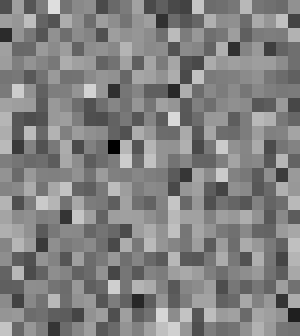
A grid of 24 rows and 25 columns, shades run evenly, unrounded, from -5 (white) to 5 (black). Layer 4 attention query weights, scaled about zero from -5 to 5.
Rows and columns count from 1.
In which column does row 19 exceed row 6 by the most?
17
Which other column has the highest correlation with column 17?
5
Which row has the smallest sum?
16
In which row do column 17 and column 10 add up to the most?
11
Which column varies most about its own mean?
15
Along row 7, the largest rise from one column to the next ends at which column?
10
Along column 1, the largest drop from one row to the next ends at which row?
4
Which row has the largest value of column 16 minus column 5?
1
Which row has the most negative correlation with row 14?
19
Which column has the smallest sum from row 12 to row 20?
25
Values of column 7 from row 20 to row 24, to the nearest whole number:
1 -1 -1 2 0
